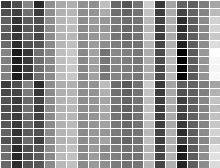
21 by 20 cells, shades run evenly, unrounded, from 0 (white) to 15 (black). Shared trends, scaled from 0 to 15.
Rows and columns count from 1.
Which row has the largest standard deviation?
7
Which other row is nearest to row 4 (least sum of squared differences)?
17
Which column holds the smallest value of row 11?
14
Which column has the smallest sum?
20
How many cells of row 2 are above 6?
14
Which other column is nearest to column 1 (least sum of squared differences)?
12
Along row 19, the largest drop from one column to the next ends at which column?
16
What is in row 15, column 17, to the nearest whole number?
11
